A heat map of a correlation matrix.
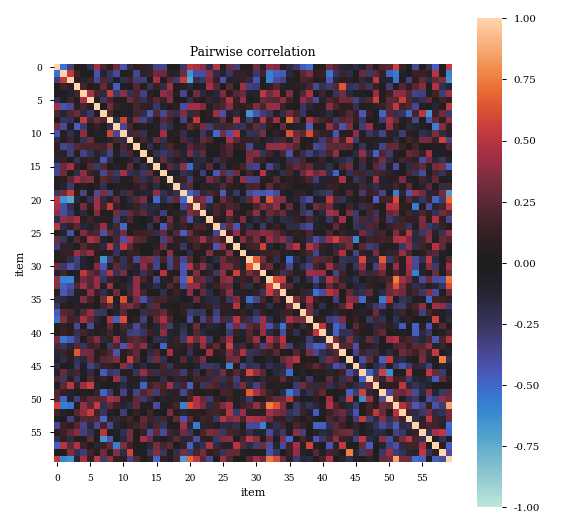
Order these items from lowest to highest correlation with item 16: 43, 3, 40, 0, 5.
0, 3, 43, 5, 40
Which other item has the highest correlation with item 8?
35
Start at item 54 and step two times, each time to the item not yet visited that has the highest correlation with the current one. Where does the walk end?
2
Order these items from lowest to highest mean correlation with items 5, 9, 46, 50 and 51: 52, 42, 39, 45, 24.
45, 39, 24, 42, 52
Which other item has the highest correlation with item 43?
3
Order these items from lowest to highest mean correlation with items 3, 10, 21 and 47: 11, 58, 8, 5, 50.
11, 58, 5, 50, 8
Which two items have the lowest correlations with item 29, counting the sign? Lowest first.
7, 35
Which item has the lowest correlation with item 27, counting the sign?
24
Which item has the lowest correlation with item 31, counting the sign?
54
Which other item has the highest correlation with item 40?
39
